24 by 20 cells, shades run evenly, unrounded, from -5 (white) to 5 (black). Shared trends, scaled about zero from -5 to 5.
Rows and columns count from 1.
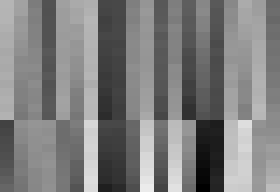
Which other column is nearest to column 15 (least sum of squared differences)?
16
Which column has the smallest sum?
7
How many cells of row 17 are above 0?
9
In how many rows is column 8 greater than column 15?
15
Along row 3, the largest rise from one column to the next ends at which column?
8
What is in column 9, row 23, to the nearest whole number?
3
